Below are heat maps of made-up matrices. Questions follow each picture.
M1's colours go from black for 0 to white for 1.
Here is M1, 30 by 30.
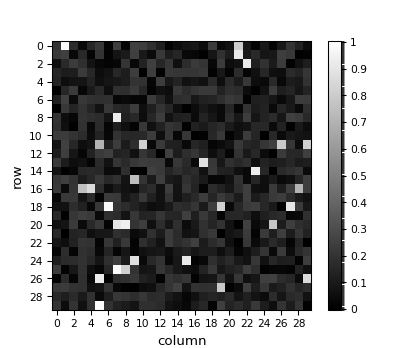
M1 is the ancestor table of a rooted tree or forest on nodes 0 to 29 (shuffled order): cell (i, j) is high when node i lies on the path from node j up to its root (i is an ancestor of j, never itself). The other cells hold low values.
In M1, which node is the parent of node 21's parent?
0
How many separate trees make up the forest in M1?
10
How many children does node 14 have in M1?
1
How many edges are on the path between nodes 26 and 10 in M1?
2
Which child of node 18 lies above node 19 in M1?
27
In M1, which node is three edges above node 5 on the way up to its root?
11
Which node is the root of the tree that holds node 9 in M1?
24
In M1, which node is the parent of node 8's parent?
20
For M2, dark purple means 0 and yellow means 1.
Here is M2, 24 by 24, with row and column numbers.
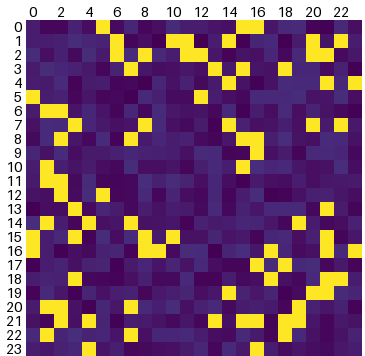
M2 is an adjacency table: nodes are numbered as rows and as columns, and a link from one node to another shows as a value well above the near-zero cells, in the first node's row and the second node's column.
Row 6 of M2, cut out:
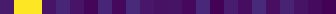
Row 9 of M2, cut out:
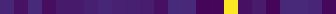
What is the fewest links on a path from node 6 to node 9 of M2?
4
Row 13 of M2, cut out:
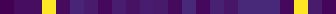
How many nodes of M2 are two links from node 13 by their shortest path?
7
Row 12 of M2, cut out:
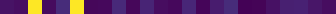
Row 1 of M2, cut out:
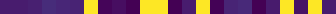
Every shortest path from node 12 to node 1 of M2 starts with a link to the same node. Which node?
node 2
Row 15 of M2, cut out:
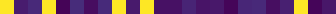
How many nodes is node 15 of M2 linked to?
5
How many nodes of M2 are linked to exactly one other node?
1
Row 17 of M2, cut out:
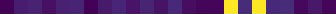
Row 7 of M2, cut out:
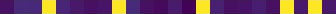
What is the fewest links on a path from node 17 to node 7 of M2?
3
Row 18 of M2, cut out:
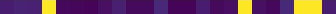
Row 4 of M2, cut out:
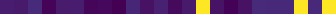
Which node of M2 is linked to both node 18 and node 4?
node 21
